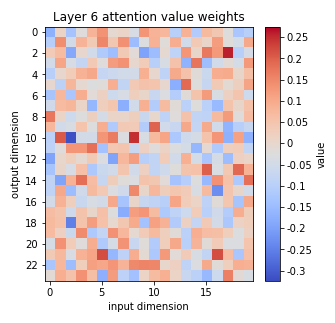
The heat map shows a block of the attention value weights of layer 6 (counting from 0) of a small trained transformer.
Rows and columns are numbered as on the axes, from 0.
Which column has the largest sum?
1
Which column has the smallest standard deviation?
11
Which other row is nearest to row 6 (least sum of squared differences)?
13
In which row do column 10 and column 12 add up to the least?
2
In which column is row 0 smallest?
0
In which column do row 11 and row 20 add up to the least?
5
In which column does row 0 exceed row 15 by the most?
16
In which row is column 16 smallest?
15
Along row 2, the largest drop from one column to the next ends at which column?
18
